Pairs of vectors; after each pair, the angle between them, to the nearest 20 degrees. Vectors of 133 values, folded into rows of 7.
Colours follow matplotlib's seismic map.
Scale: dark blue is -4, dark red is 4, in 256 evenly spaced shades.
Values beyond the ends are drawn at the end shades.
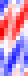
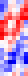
20 degrees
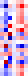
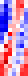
60 degrees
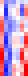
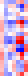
60 degrees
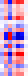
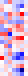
120 degrees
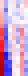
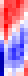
120 degrees
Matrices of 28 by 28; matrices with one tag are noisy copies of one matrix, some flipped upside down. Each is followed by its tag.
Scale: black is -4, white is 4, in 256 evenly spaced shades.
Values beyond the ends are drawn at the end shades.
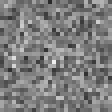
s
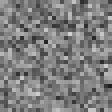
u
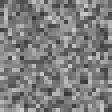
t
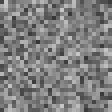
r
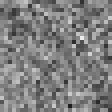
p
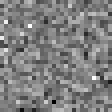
u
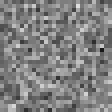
s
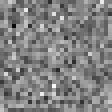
s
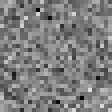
s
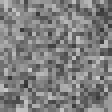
p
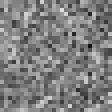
p
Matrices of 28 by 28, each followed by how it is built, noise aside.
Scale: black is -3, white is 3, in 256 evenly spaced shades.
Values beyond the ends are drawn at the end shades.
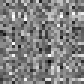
blocks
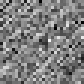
Hankel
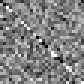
diagonal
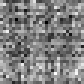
blocks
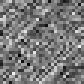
Hankel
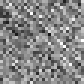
Toeplitz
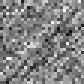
Hankel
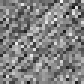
Hankel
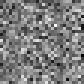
repeating rows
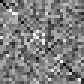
diagonal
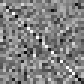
diagonal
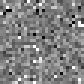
sparse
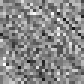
Toeplitz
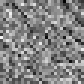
Toeplitz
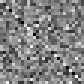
diagonal
